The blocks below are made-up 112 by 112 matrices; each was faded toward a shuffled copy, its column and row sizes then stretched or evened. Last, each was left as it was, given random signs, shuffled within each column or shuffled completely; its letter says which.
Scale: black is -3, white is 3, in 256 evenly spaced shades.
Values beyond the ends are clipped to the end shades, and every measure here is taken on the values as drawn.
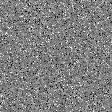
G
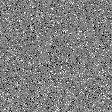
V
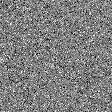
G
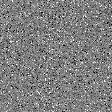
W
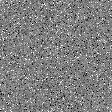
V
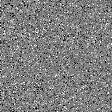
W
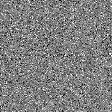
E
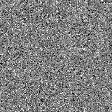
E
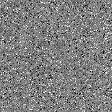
E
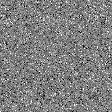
E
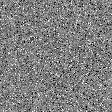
G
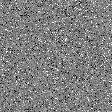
V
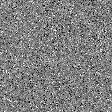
V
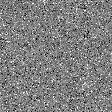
V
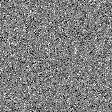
V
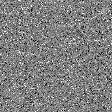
E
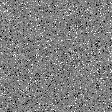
V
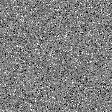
V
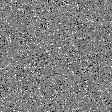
G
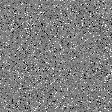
W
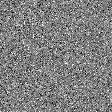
V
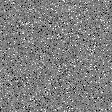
G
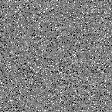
E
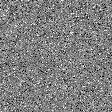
G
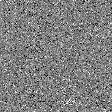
W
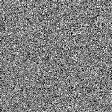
E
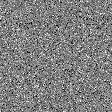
G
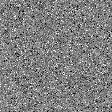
V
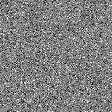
E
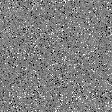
E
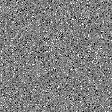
E
